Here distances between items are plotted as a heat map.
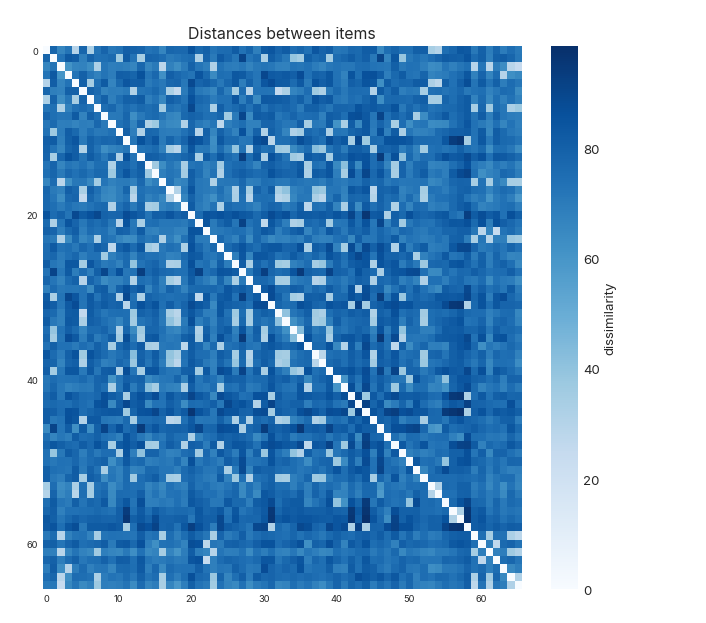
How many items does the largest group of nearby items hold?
12
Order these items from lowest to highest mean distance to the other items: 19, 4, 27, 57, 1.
19, 1, 4, 27, 57
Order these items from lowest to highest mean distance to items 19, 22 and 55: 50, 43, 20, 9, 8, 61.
9, 50, 61, 43, 8, 20
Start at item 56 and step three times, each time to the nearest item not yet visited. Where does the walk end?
20
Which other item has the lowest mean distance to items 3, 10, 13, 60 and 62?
22
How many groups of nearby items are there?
14
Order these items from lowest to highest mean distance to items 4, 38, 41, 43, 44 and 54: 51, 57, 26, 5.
5, 26, 51, 57
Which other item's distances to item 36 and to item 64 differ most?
48
